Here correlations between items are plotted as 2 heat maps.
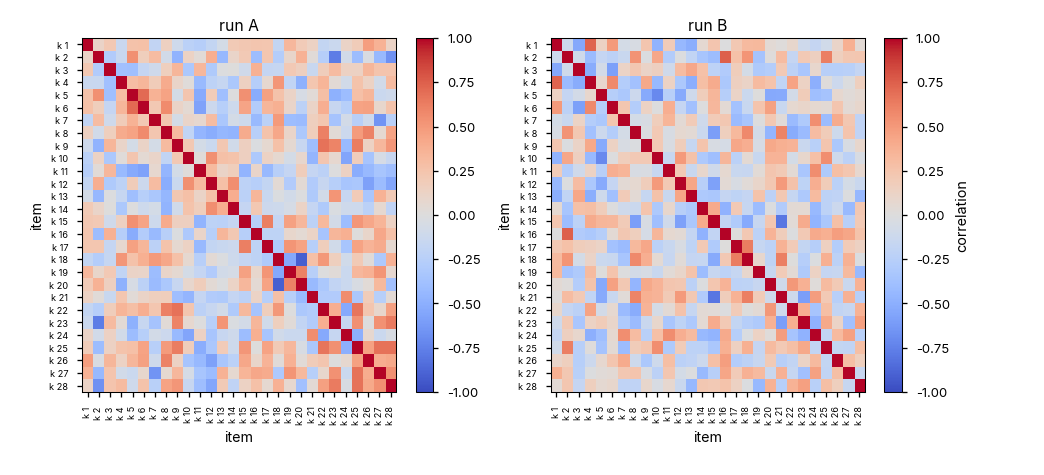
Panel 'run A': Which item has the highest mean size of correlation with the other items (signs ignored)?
k 25
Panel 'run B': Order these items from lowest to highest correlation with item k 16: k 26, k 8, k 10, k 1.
k 1, k 8, k 10, k 26
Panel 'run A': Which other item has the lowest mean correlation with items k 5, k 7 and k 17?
k 16
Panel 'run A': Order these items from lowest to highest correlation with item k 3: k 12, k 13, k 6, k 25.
k 12, k 6, k 13, k 25
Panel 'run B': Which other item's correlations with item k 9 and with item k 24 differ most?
k 4
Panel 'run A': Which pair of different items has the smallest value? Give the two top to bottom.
k 18, k 20
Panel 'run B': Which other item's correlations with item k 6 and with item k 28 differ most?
k 19
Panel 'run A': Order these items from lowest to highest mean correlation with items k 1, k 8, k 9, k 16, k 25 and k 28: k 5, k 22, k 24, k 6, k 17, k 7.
k 7, k 24, k 5, k 17, k 6, k 22
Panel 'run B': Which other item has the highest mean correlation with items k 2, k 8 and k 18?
k 21
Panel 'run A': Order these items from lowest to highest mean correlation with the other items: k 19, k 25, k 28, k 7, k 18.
k 7, k 18, k 19, k 28, k 25
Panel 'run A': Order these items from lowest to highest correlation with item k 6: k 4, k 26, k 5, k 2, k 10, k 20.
k 20, k 10, k 2, k 4, k 26, k 5
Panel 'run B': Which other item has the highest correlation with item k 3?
k 13
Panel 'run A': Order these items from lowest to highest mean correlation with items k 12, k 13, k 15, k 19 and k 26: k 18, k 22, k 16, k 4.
k 18, k 4, k 16, k 22
